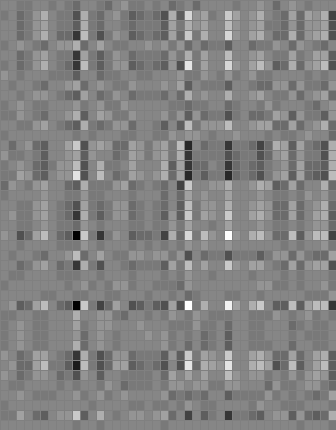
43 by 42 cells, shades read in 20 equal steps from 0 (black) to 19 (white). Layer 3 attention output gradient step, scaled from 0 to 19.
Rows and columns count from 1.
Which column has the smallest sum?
10
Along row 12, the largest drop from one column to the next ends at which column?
11
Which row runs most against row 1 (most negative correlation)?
32
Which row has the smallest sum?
17
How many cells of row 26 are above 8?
33
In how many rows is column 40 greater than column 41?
10
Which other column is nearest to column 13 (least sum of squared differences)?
21
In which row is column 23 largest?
15
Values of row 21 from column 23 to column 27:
7 14 9 11 11
